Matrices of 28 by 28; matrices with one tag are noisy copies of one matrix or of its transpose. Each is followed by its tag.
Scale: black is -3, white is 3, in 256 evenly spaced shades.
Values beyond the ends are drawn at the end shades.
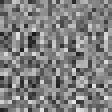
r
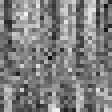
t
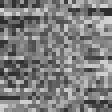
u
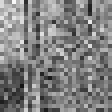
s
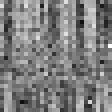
t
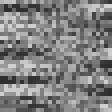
t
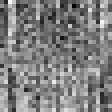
u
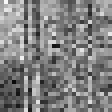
s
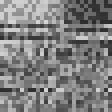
s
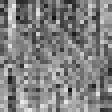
u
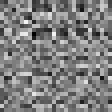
r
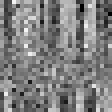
t
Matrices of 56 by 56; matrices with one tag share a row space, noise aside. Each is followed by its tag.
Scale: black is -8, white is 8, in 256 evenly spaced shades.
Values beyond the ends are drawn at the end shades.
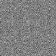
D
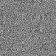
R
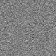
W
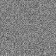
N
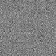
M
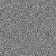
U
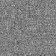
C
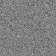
M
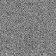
N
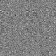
W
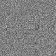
N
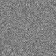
U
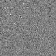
D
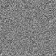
W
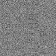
N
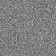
M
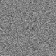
W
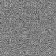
D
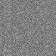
U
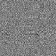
N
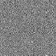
M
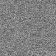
C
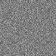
U
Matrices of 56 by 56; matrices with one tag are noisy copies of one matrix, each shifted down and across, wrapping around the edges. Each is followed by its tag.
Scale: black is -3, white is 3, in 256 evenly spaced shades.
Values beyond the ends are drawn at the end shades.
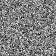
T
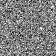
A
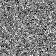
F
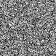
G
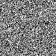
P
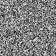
P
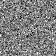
T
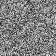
T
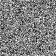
T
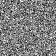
G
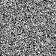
G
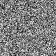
T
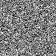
T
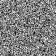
G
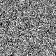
G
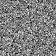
T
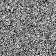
G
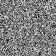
F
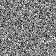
T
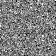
P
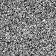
P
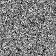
G
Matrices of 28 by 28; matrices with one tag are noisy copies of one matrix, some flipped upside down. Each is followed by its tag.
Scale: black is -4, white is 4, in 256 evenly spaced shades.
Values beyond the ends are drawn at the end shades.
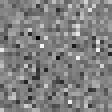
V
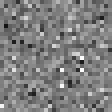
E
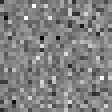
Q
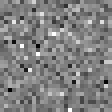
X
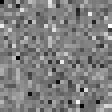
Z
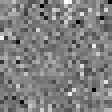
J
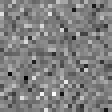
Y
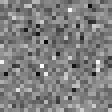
V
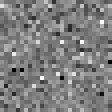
E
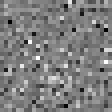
X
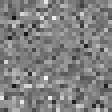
Y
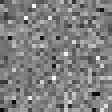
Q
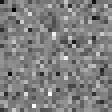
Q
